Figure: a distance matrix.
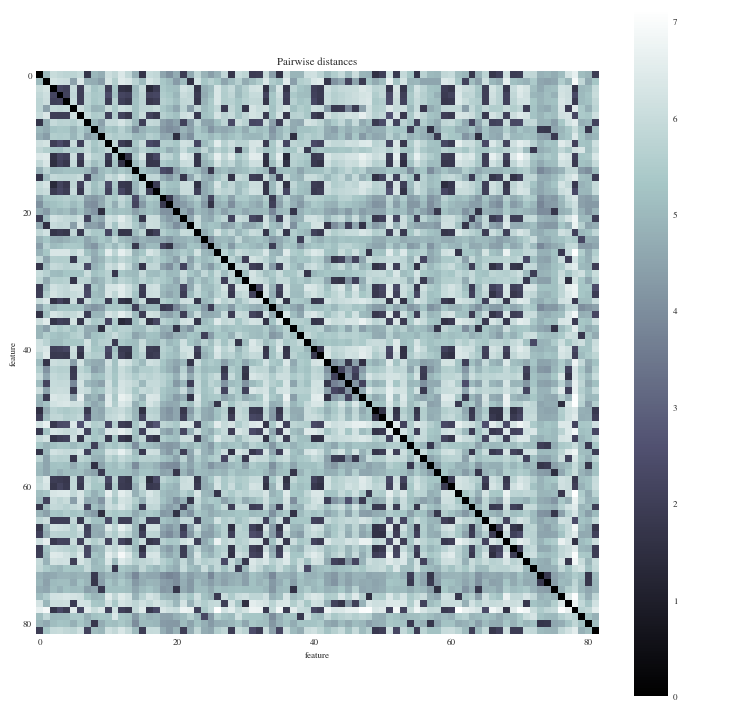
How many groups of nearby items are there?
10
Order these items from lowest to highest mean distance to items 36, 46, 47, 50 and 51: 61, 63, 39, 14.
63, 14, 39, 61
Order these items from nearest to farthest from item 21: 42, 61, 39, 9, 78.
9, 42, 61, 39, 78
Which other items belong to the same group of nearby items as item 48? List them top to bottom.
26, 61, 76
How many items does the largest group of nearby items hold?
21
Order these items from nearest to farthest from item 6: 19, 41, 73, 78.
41, 78, 73, 19
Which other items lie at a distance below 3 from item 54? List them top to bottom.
8, 57, 73, 74, 80
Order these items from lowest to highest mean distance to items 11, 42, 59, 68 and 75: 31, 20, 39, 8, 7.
20, 39, 8, 7, 31
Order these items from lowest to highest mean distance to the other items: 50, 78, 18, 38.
50, 18, 38, 78
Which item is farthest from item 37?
78
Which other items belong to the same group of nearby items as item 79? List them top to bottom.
24, 38
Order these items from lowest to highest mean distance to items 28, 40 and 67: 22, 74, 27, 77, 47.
74, 22, 47, 27, 77
